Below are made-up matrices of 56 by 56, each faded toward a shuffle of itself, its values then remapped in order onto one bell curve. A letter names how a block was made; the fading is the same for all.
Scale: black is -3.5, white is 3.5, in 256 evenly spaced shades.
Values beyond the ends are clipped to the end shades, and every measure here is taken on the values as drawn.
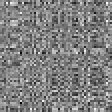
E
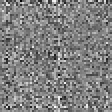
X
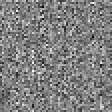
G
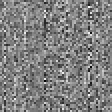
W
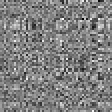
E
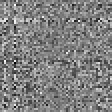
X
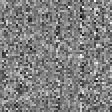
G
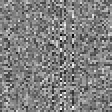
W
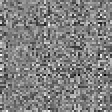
X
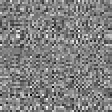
E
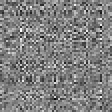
E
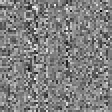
W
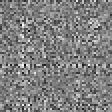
X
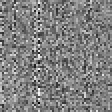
G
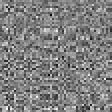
E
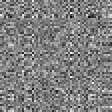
E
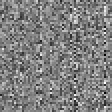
G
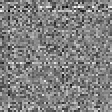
X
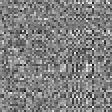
E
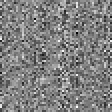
W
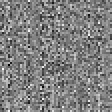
G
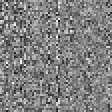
W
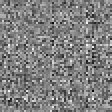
X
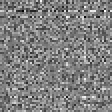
X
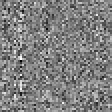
W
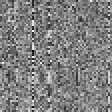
W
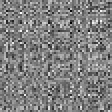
E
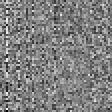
W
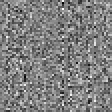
G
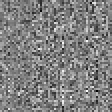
W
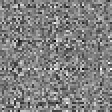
X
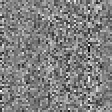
G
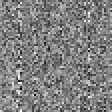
G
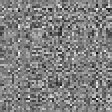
E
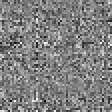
X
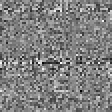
X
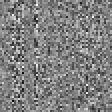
G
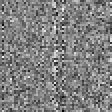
G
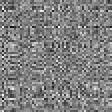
E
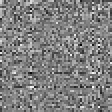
X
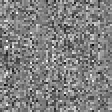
W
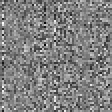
G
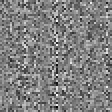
G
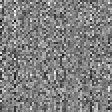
W
